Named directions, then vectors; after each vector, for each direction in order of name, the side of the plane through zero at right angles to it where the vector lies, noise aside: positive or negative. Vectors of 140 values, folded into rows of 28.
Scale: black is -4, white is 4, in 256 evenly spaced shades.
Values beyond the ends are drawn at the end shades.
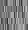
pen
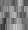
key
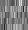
positive, negative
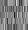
negative, positive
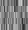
positive, negative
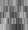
negative, negative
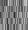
negative, positive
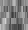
negative, negative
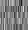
negative, positive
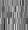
positive, negative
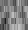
positive, positive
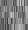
positive, positive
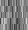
negative, negative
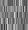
positive, negative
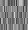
positive, negative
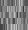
positive, negative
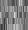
positive, negative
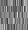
negative, positive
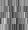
negative, negative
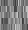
positive, positive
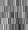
negative, negative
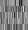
negative, positive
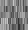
negative, negative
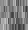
negative, negative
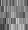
positive, positive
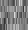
positive, negative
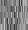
negative, positive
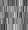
positive, negative
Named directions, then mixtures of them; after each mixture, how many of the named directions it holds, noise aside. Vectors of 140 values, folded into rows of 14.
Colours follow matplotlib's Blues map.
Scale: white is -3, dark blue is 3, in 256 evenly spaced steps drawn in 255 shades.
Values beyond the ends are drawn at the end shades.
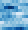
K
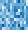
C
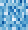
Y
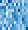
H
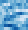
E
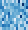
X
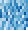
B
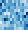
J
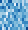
one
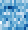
four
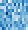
one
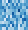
three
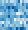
three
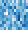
two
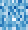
two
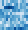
three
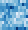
two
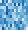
one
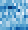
three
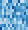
four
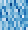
two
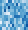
four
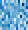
one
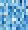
one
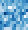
three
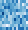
three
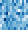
four
